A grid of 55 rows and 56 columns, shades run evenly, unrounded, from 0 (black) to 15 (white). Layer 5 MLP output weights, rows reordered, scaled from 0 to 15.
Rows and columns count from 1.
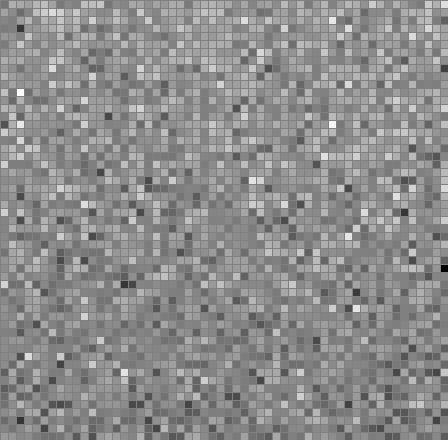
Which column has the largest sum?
41
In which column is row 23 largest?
32
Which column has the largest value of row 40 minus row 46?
8
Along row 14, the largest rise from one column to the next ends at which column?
31
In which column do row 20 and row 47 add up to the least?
55
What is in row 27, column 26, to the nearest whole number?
11
